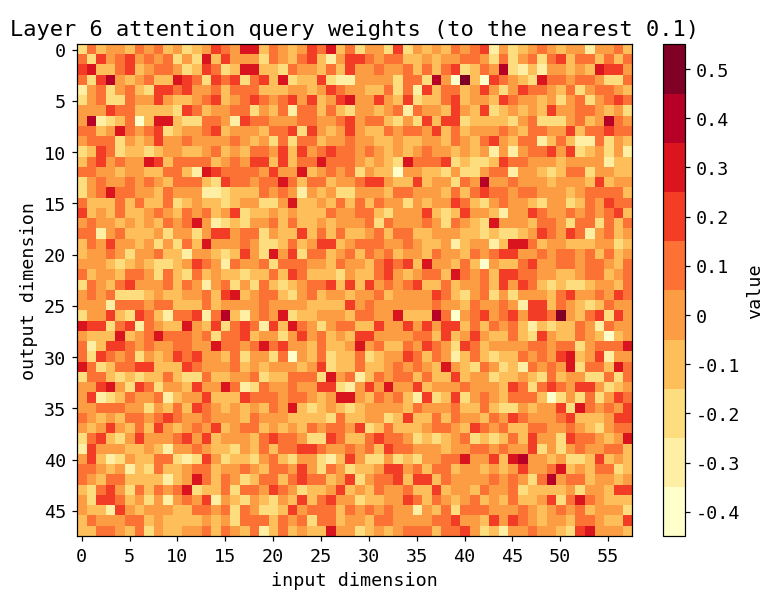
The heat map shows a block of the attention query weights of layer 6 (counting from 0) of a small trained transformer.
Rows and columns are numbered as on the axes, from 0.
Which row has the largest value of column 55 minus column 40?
7
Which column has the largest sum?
13
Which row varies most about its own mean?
3
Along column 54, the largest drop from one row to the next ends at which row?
27
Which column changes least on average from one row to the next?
41
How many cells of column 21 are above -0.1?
32
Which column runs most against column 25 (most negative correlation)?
39
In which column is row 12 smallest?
33
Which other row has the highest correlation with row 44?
47
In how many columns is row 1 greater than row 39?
22
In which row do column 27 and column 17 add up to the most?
34
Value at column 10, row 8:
-0.1
